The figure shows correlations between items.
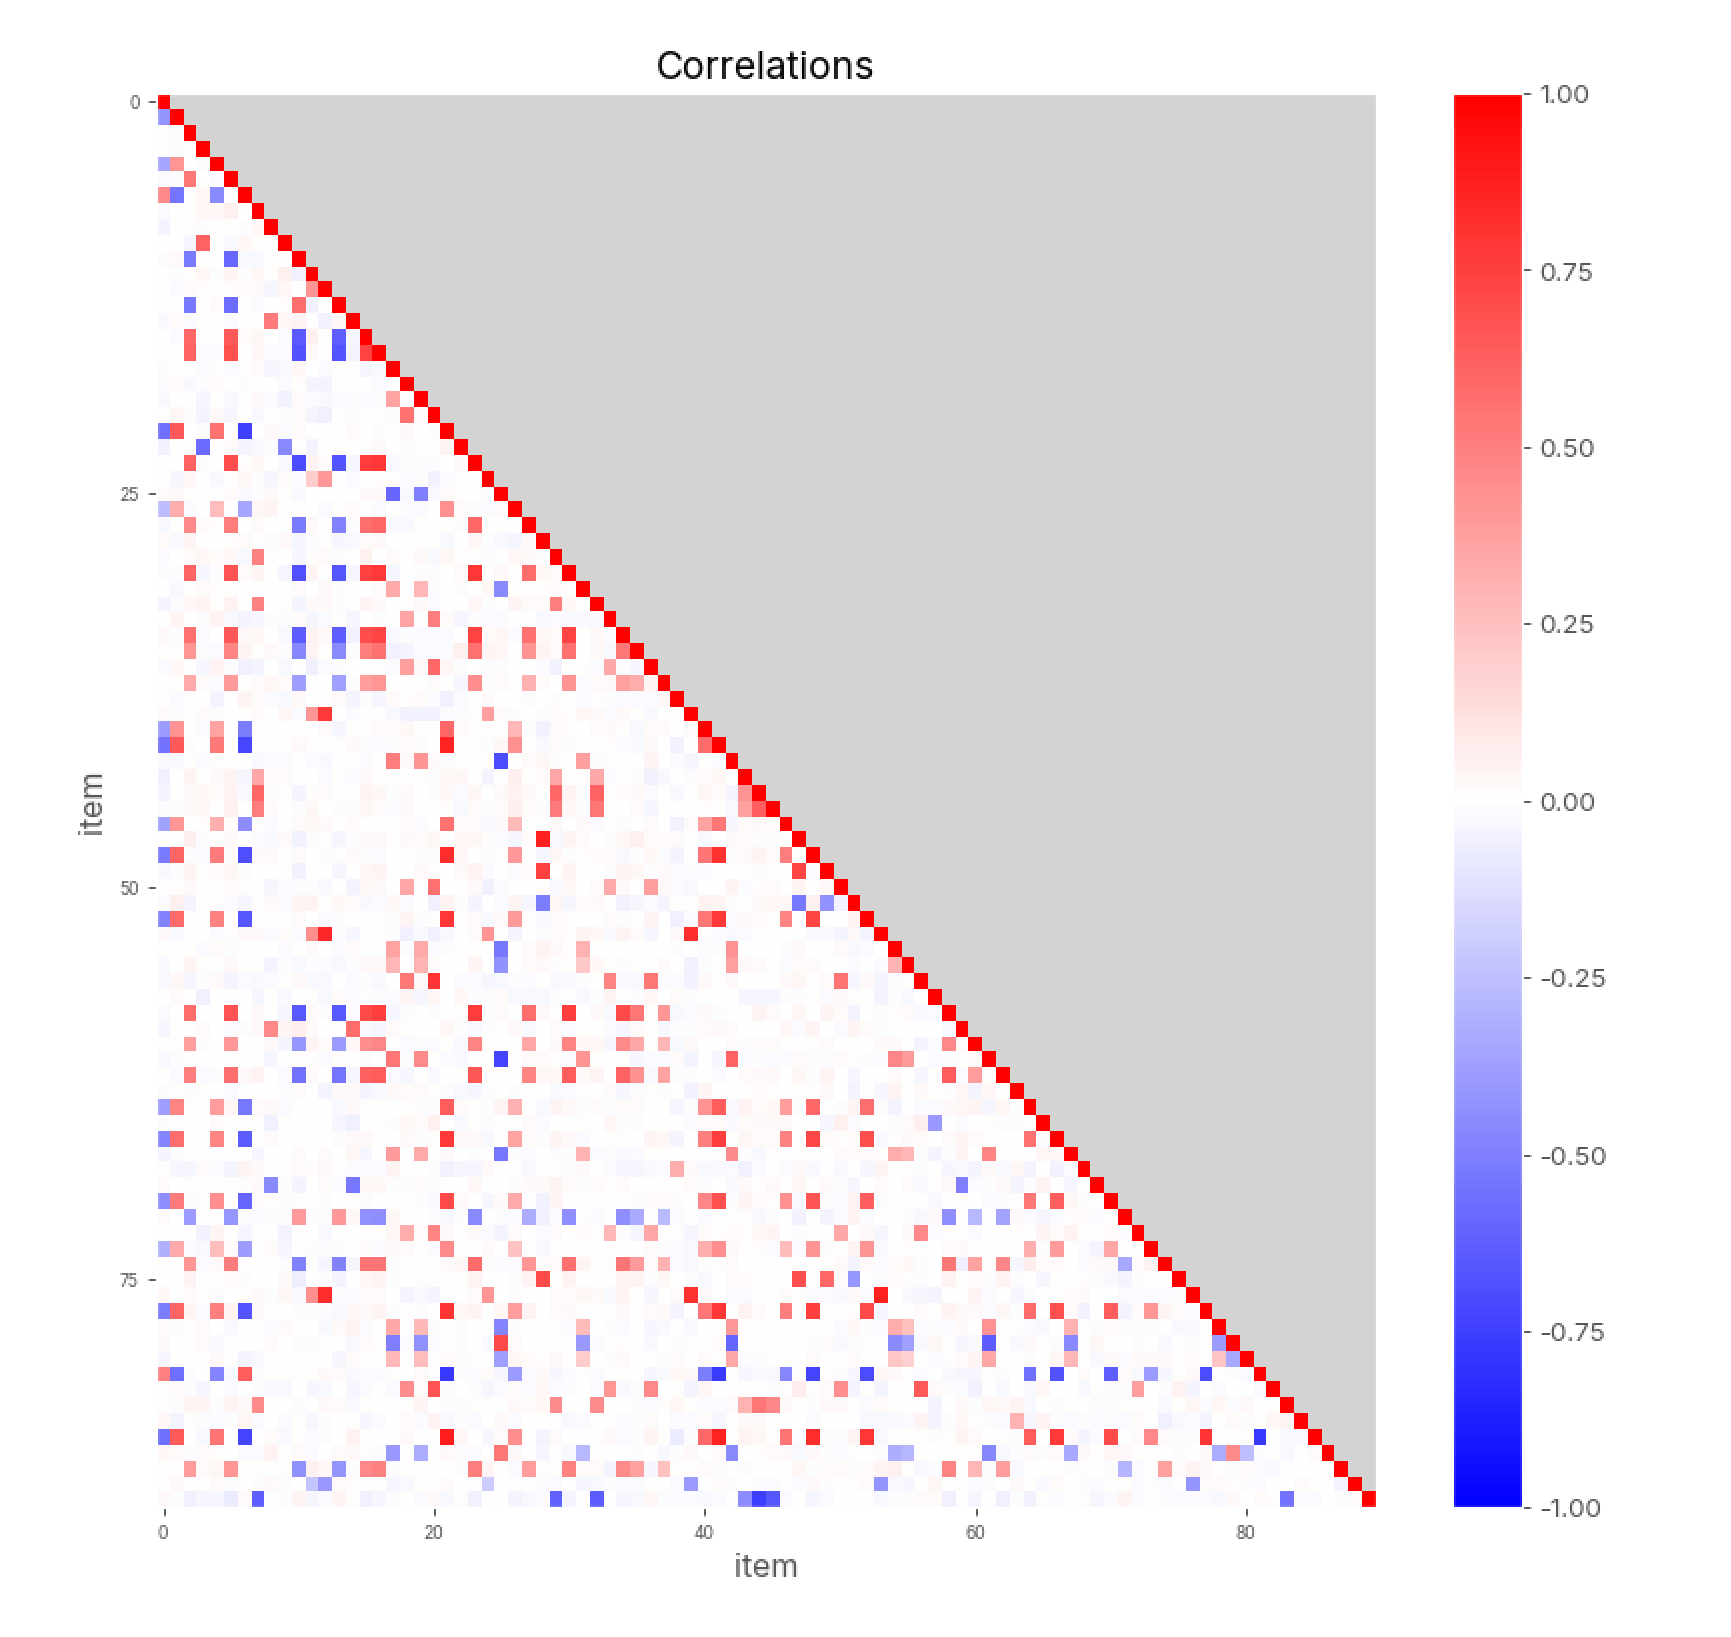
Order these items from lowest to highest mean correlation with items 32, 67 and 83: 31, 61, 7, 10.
10, 31, 61, 7
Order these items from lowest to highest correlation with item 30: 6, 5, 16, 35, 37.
6, 37, 35, 5, 16
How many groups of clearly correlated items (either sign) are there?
12
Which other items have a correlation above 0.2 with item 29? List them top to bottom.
7, 32, 43, 44, 45, 83
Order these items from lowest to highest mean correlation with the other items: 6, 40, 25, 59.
6, 25, 59, 40
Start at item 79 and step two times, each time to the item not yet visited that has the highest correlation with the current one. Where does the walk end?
86
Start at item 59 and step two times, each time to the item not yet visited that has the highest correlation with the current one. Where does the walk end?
8
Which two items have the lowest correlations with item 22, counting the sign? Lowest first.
3, 9
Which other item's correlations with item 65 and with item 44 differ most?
89
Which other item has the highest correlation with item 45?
44
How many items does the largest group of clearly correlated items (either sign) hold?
18
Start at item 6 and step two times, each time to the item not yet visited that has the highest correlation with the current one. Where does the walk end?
0
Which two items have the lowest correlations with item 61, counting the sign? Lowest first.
25, 79
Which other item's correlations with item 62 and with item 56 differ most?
20
